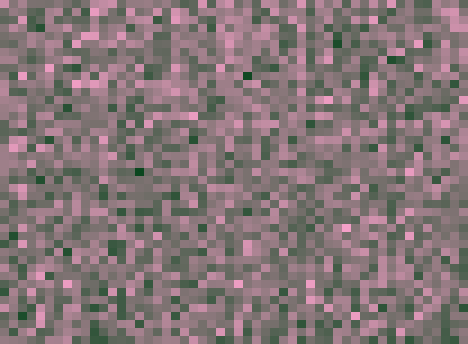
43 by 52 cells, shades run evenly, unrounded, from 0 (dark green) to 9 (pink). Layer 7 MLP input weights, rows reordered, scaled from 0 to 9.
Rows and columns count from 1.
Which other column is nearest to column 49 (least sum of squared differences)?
36
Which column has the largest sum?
27
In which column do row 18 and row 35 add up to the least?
6
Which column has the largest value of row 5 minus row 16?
14
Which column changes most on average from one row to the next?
42
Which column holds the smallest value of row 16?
35
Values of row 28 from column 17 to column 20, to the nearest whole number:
6 4 5 5
